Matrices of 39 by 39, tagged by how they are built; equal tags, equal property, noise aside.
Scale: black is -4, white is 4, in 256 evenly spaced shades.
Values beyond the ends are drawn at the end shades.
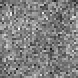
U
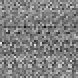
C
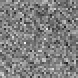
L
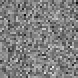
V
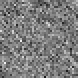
L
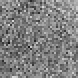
U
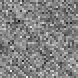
L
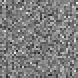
V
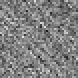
L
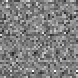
C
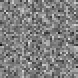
V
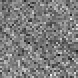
L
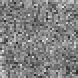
U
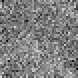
U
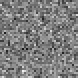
C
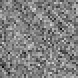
L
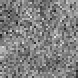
U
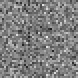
V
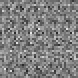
C
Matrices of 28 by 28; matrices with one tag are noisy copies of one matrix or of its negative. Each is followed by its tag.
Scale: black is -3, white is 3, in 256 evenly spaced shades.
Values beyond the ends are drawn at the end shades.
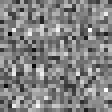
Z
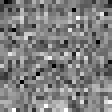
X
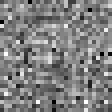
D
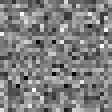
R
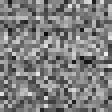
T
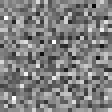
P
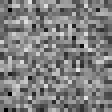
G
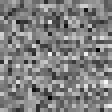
P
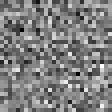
P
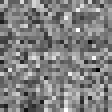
R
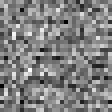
Z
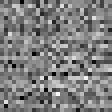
P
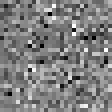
D
